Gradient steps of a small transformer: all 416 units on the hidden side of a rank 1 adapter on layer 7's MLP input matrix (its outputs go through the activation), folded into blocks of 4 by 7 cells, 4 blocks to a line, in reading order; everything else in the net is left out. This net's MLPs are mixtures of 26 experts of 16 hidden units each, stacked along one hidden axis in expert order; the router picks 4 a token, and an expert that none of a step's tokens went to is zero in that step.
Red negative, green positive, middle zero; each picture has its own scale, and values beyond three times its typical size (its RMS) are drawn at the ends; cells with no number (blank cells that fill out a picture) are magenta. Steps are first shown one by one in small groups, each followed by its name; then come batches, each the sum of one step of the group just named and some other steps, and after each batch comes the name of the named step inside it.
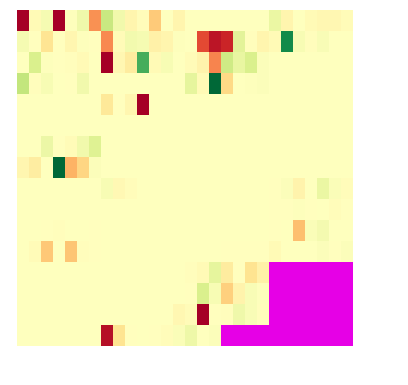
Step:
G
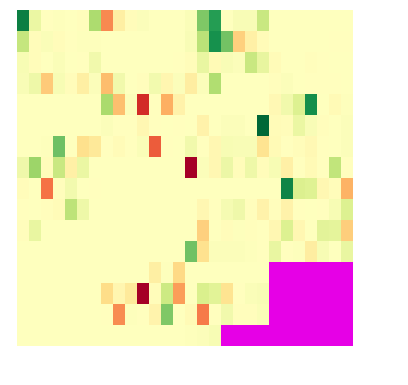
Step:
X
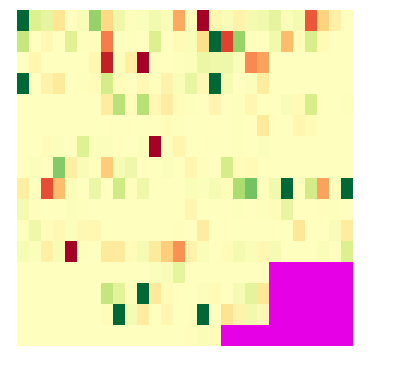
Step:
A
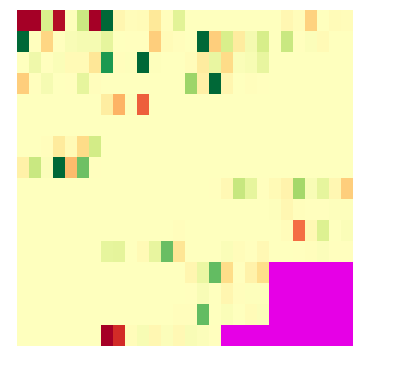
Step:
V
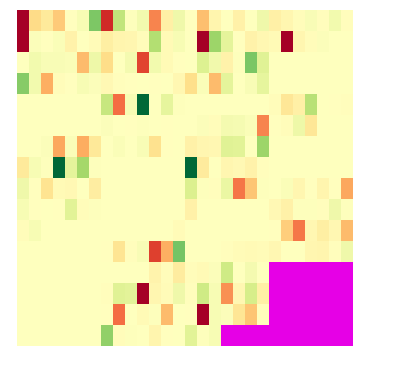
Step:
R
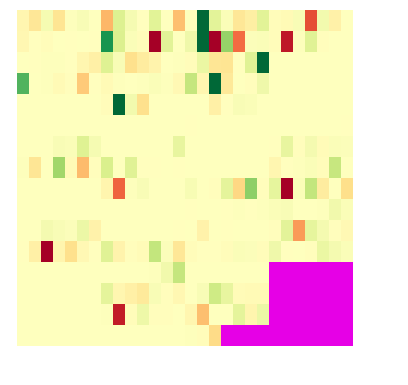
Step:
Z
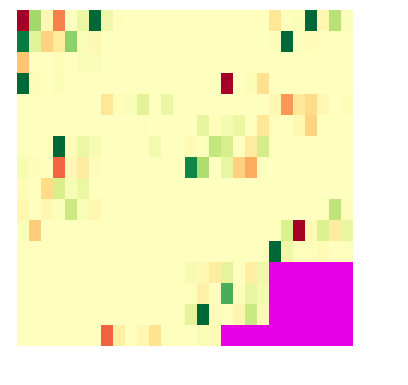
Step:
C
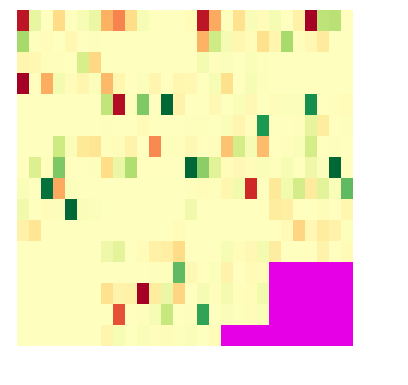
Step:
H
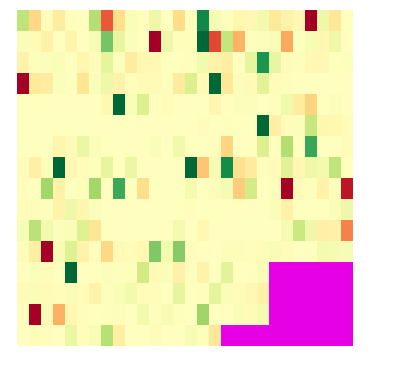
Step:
Z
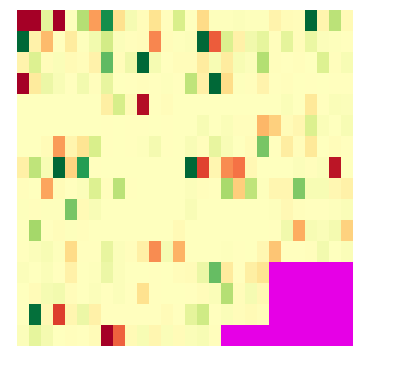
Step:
V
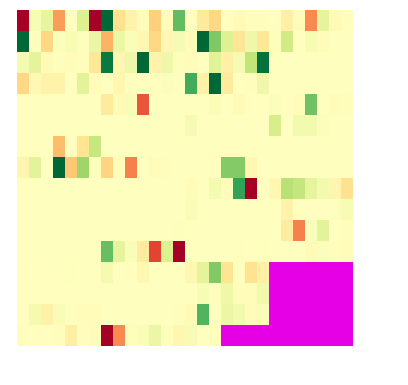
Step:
V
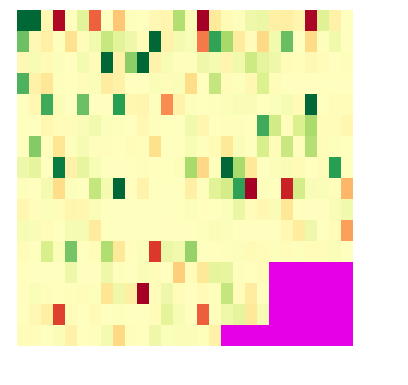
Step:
X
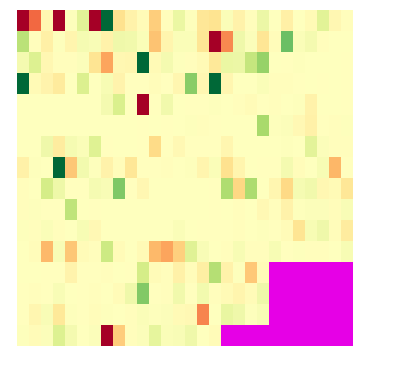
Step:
G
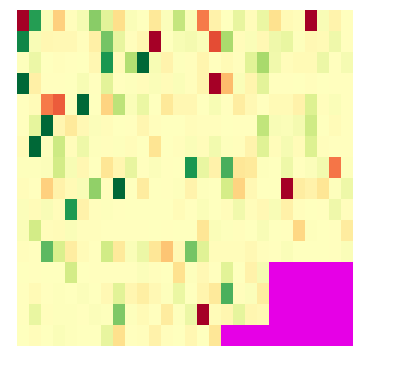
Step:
C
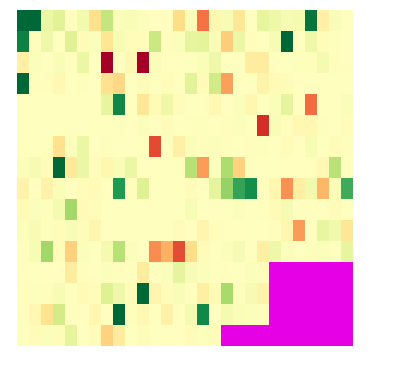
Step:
A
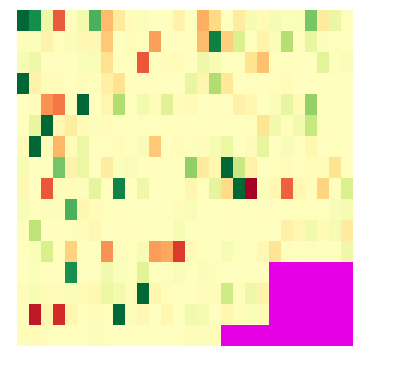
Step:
A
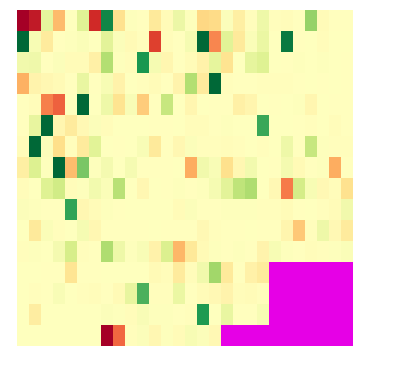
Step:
V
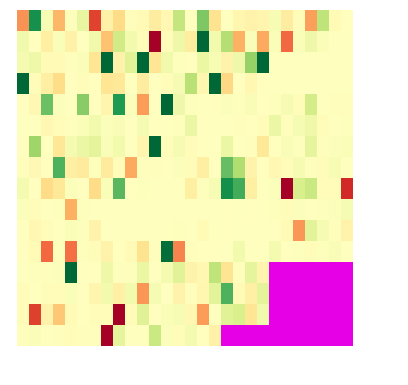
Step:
Z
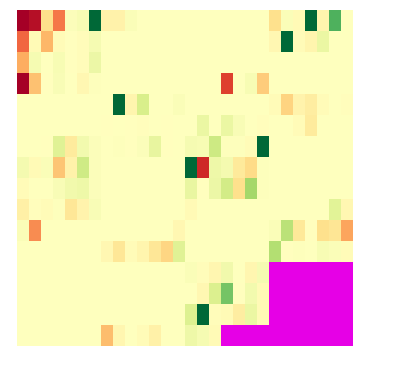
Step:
C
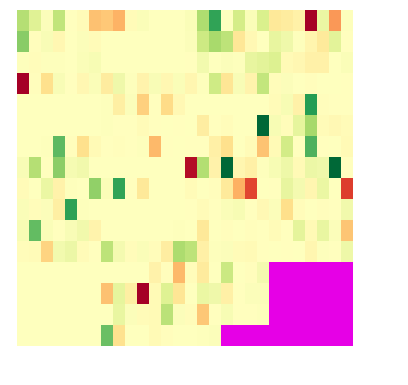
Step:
X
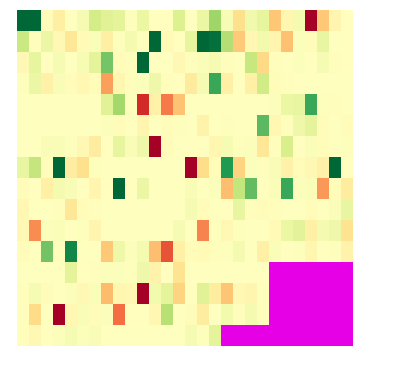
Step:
X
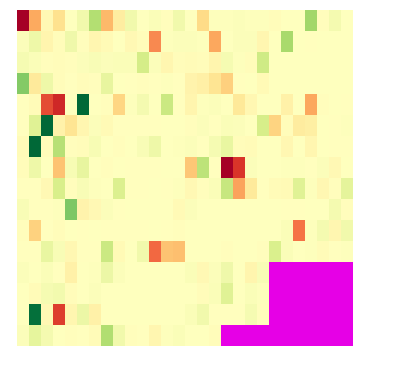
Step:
C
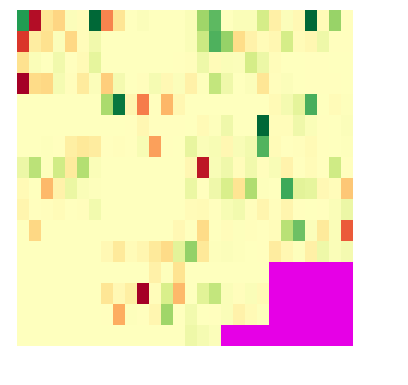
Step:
X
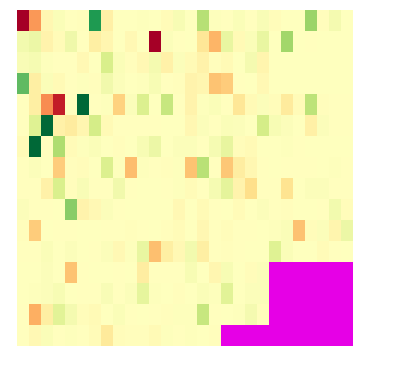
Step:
C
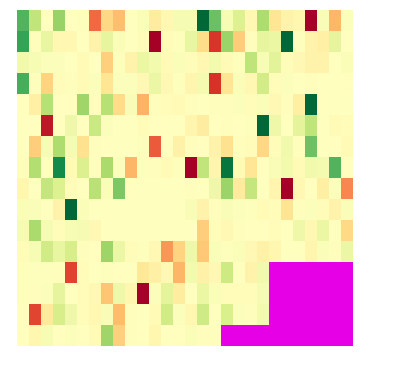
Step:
X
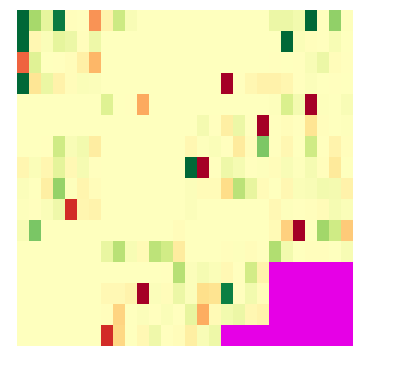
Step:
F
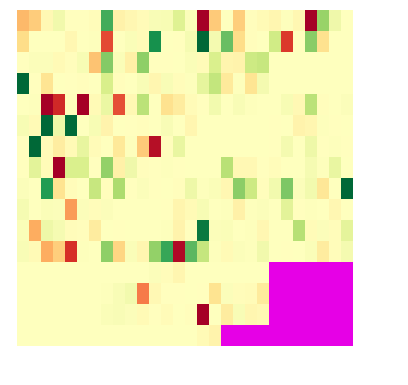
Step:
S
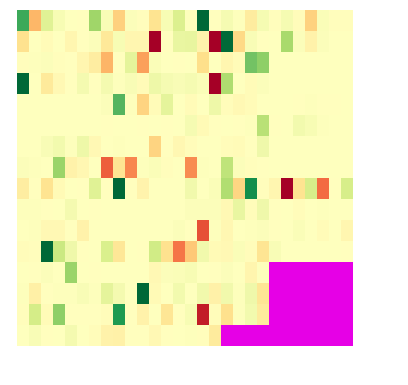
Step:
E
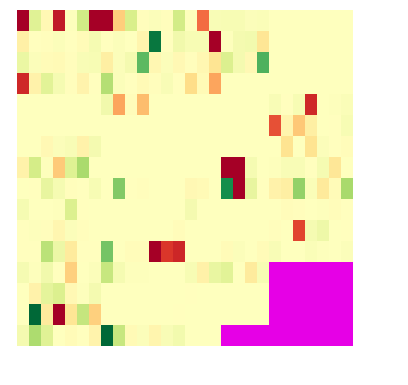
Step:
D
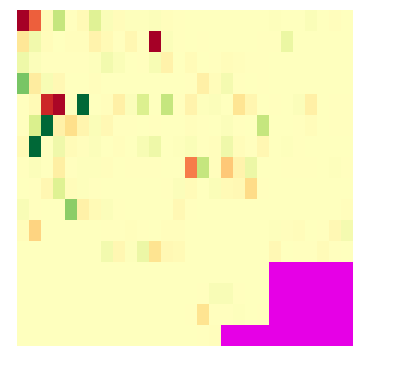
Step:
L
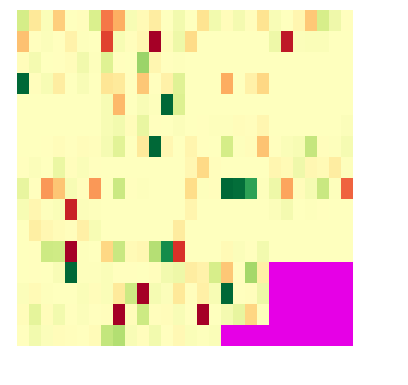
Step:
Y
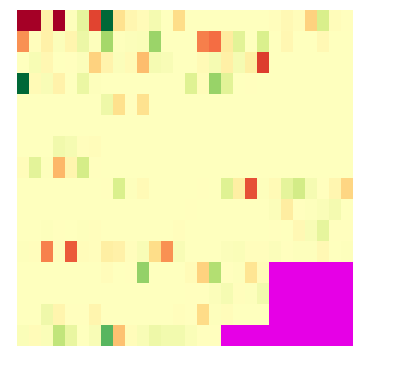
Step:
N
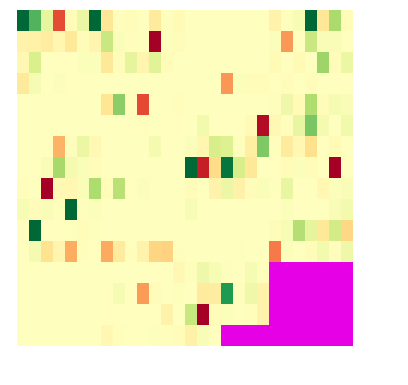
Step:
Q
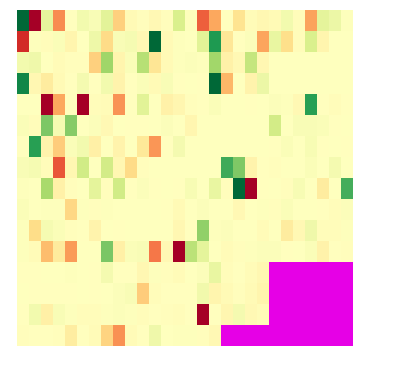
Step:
S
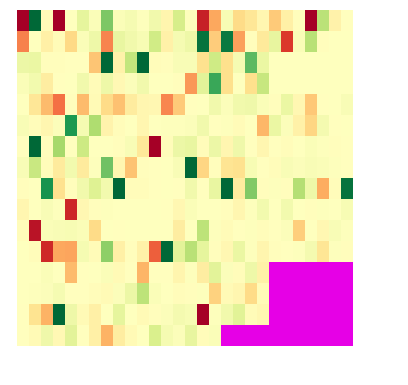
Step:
S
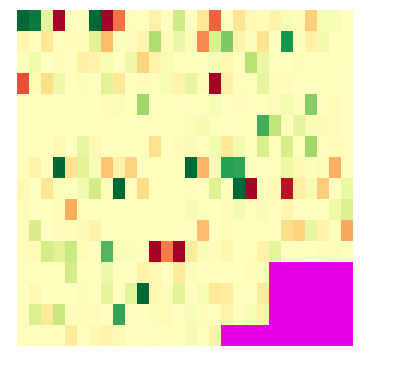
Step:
E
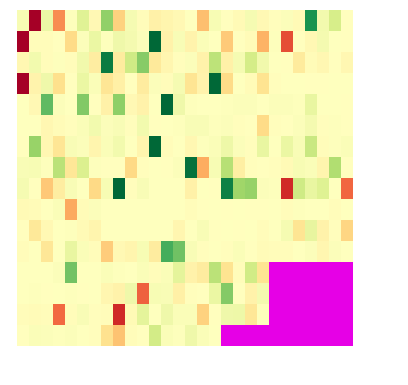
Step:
Y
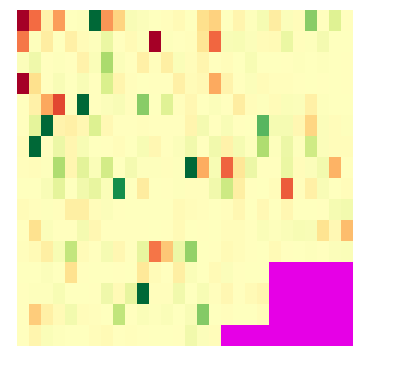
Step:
L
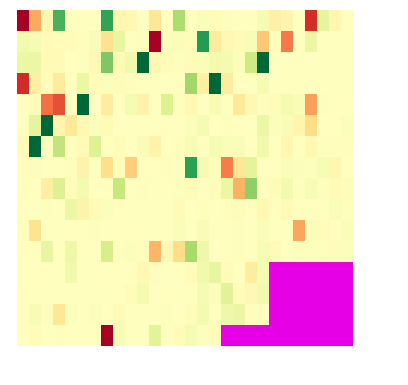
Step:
L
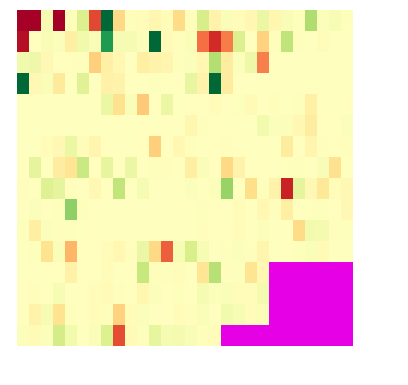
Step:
N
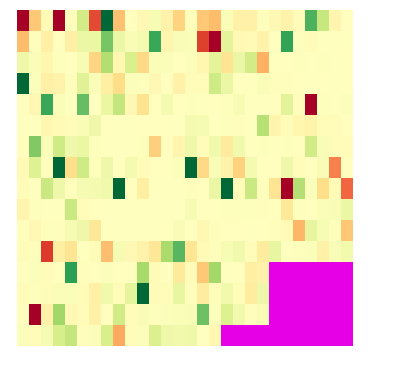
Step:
N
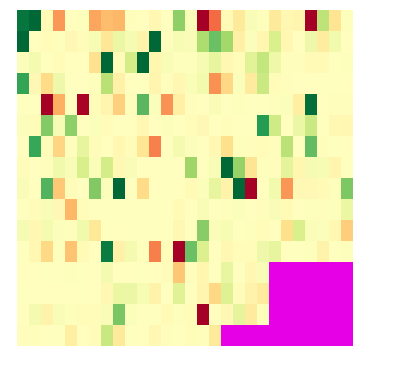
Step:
S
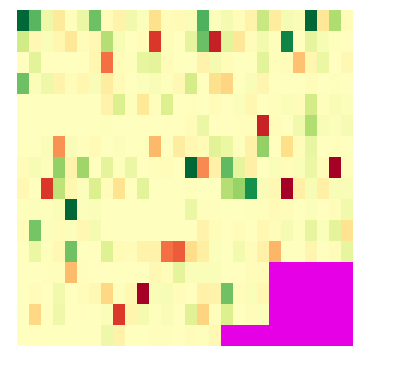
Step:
Q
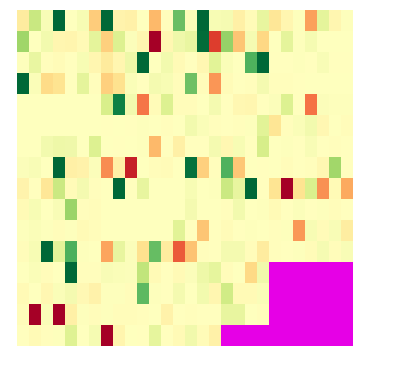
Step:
E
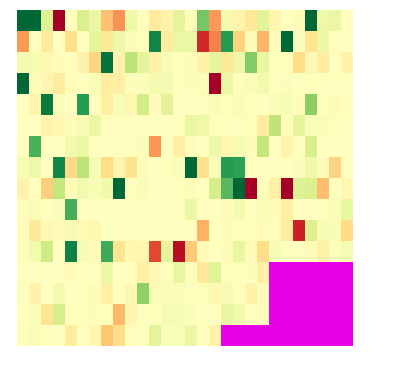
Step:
E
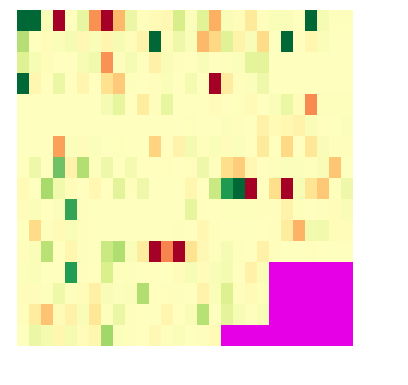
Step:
D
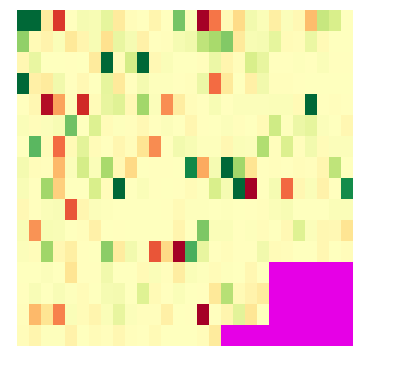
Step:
S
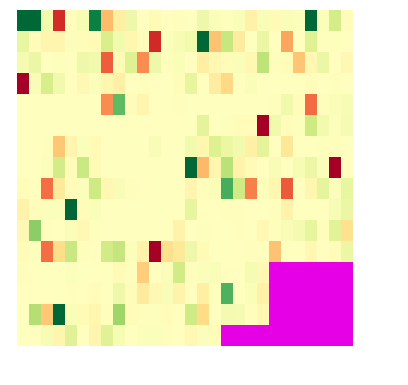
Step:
Q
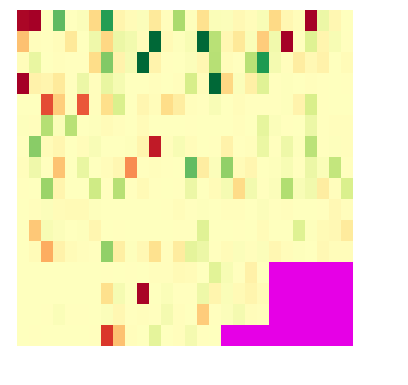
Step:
S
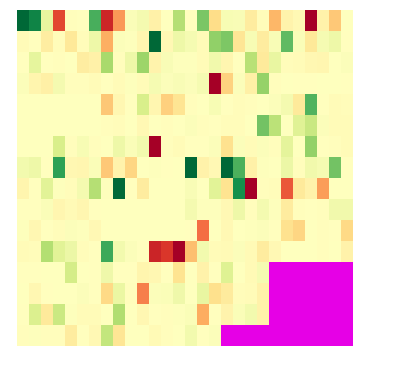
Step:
E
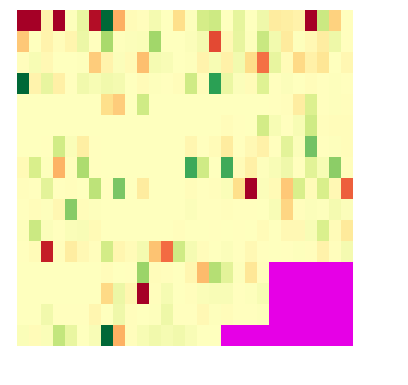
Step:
N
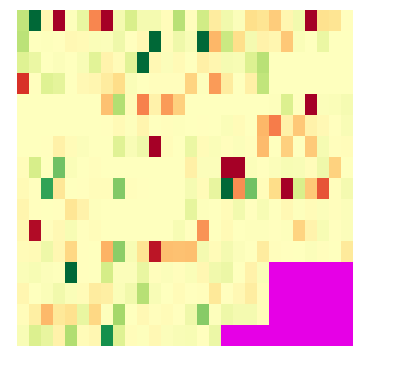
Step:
D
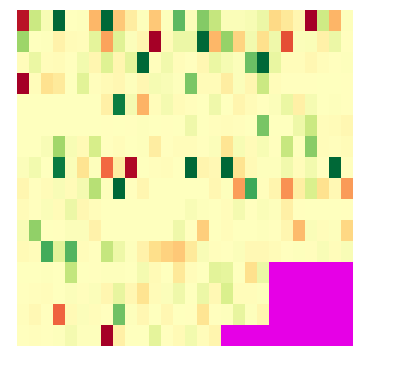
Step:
E
